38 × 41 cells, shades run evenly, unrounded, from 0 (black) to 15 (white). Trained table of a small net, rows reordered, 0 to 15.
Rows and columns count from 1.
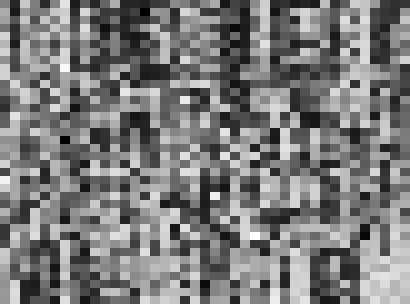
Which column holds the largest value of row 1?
7
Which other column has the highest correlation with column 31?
41
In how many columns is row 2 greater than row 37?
20
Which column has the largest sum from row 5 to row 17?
37
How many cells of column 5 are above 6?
24
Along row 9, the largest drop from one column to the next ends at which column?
8
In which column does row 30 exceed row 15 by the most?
26
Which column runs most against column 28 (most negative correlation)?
9
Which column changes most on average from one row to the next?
19
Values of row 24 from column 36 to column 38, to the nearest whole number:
6 11 11
